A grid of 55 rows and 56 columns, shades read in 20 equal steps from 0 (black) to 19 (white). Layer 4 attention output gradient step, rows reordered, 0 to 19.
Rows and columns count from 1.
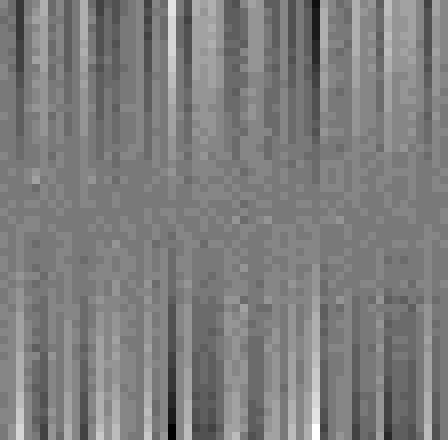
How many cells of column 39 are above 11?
6
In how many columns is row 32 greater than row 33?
10
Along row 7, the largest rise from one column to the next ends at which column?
41
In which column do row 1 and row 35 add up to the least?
40
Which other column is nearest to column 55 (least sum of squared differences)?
32
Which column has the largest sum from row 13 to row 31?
22
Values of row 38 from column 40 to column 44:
12 9 9 11 10
